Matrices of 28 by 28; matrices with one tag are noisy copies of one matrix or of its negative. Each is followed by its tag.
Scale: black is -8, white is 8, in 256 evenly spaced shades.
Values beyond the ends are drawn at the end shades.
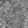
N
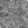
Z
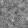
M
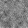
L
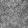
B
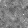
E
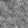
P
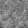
L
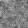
P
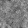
N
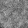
L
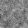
L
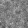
N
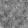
L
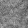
B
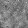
L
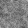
Z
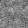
E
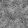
E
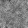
N
